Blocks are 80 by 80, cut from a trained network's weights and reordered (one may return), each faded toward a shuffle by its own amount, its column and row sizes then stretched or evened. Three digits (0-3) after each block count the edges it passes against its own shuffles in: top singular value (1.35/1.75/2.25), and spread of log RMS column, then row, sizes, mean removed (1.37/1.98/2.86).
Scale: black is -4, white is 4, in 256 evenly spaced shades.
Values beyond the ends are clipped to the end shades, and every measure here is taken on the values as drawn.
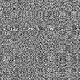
3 0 1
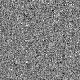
1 0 0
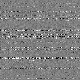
2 0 3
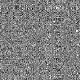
2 2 0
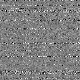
1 0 3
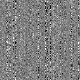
2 3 0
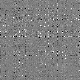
1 2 2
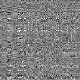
3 2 2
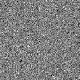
2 1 0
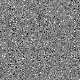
0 2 0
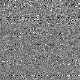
1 1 3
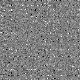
0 1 2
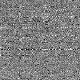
2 0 2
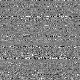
2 0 3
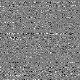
1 1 3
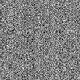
2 0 0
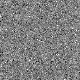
0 1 1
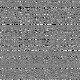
2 1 3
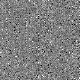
0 2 0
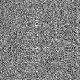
2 1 1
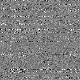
0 1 3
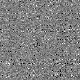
1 1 2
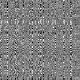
3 3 0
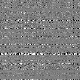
2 1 3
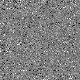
0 1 2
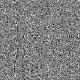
1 2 1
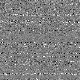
0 0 3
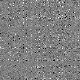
0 2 2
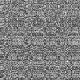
3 0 0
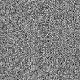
2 1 0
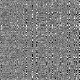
3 3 1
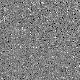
0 1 1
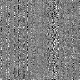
2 3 0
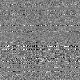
2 0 3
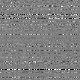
3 0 3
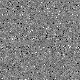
0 0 2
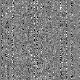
1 3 0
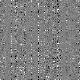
2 3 2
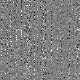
0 3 1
